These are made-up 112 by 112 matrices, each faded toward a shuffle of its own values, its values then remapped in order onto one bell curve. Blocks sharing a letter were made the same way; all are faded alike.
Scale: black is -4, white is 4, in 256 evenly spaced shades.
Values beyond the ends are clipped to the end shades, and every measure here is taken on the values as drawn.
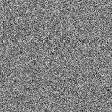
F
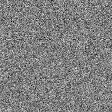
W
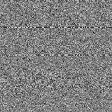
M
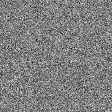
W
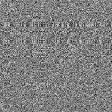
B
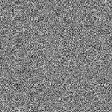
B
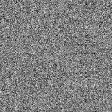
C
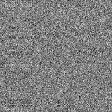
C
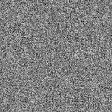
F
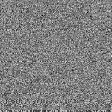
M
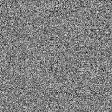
C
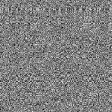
B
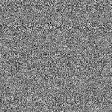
M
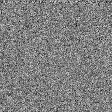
W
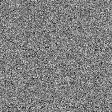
W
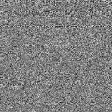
M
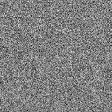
C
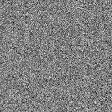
F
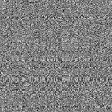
B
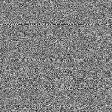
M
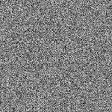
C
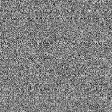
M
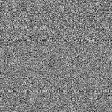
M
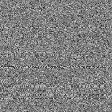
M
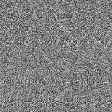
M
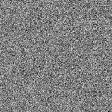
F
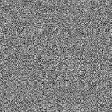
B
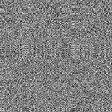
B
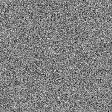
W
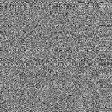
B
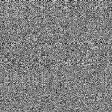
M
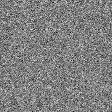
W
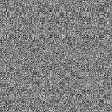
B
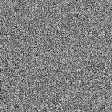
C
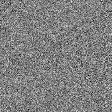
F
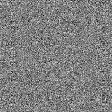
C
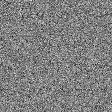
W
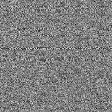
M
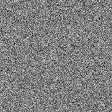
C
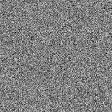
C
